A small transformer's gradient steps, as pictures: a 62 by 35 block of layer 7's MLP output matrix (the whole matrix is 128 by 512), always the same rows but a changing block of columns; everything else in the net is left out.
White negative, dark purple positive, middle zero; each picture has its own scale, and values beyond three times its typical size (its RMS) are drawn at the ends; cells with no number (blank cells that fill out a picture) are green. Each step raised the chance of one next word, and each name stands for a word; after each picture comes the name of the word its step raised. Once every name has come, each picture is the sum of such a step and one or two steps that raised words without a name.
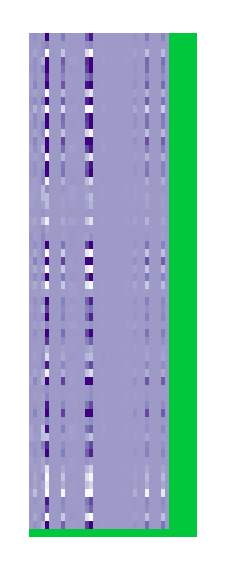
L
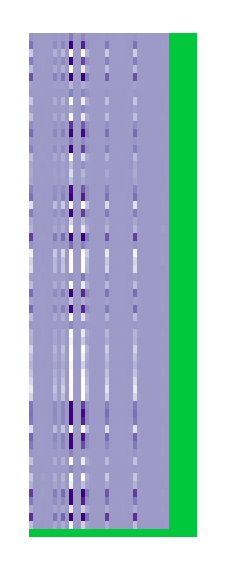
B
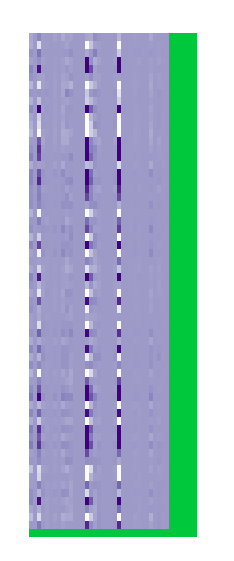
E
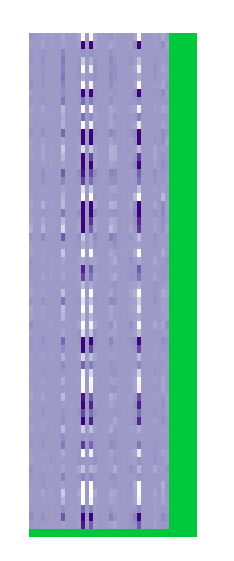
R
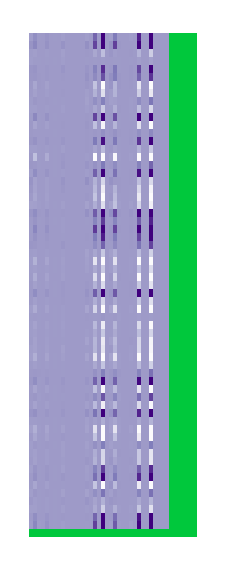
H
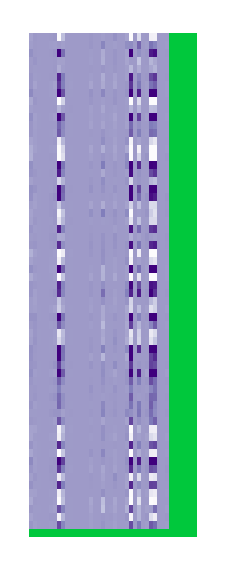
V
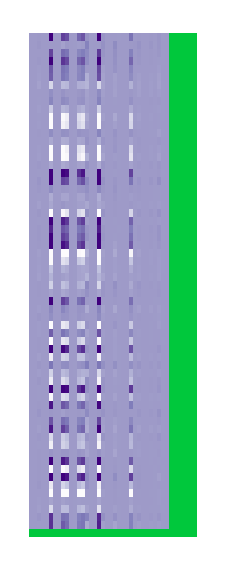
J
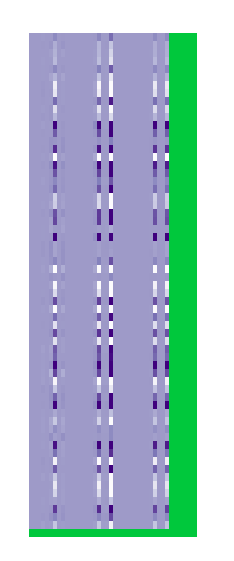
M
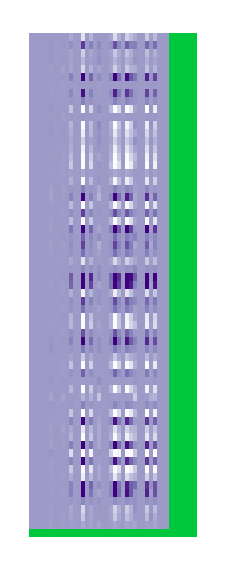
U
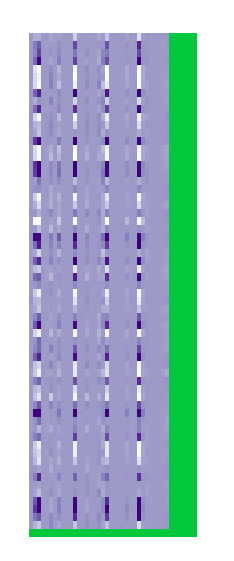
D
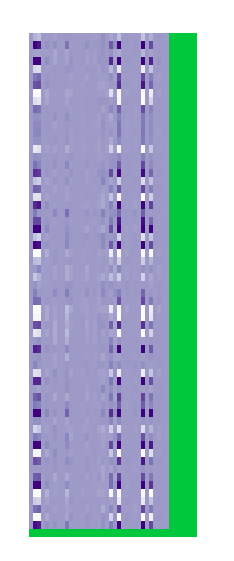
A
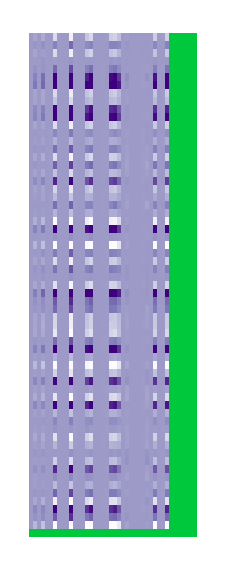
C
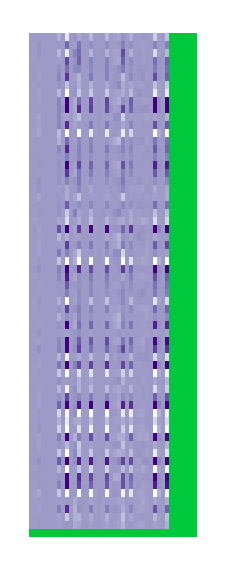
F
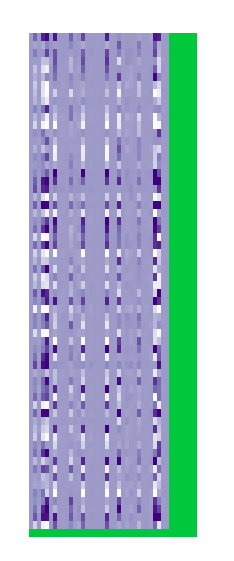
J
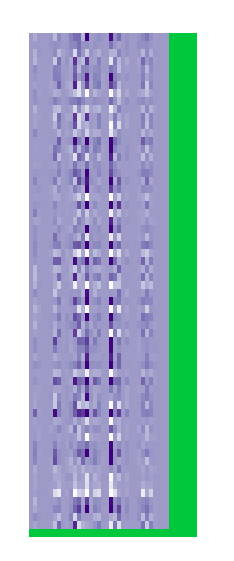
L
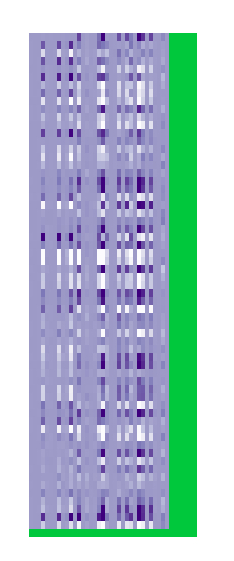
B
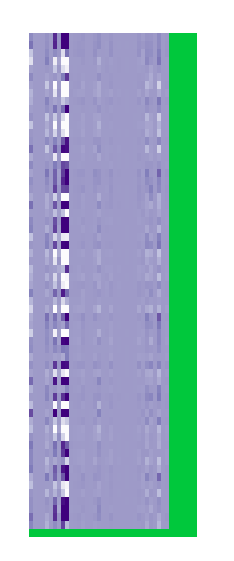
H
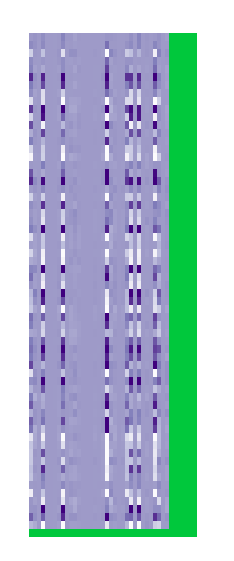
C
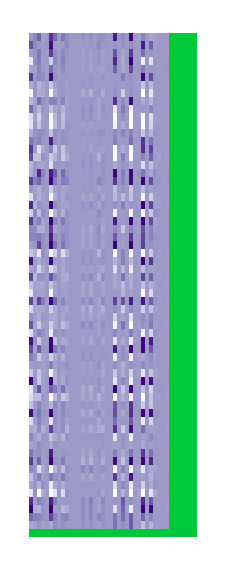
J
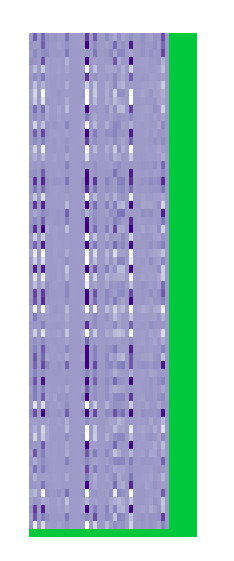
A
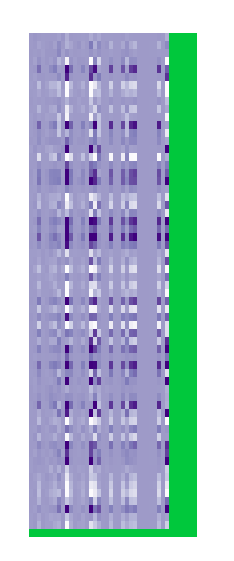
M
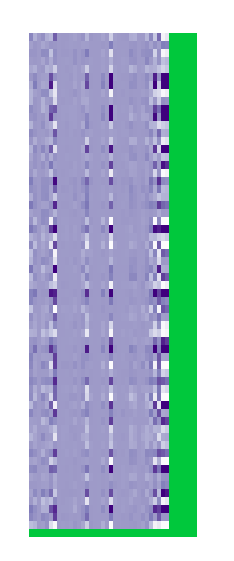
C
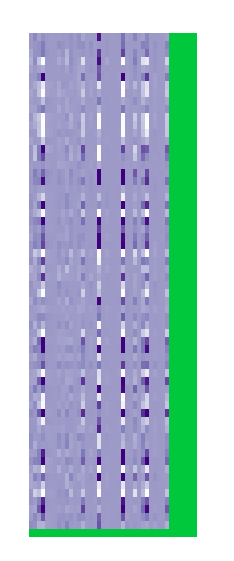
J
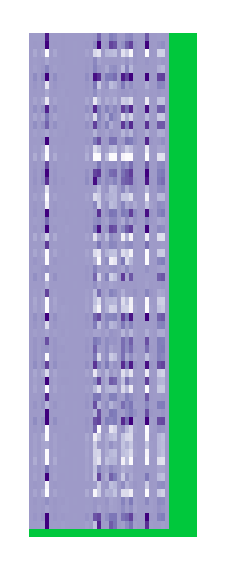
H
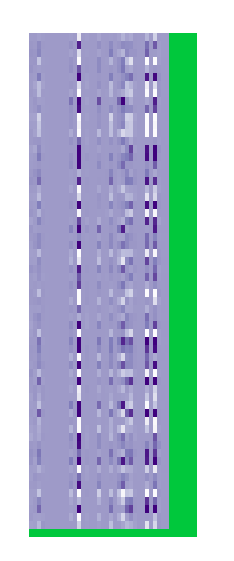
F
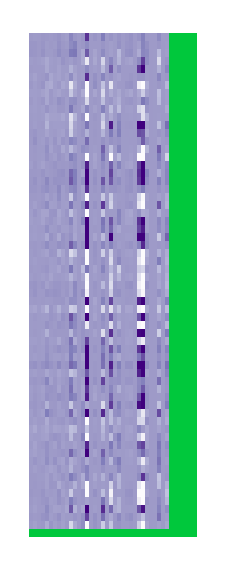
M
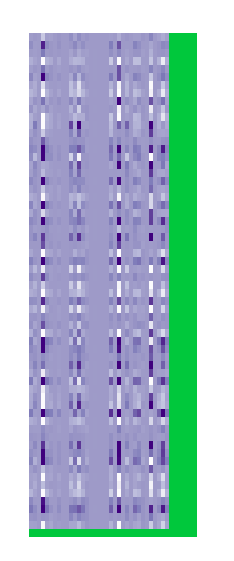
M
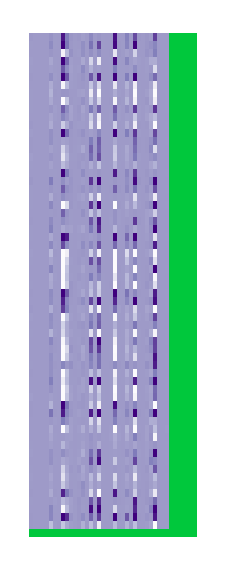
B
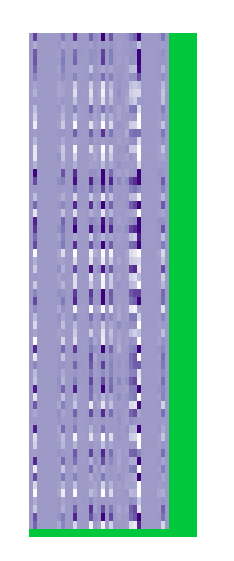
J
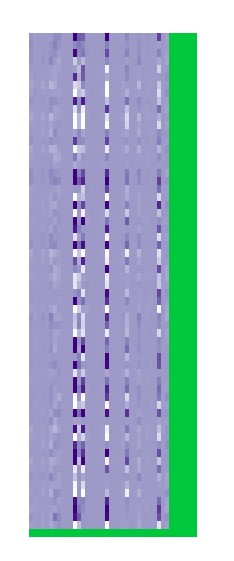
J
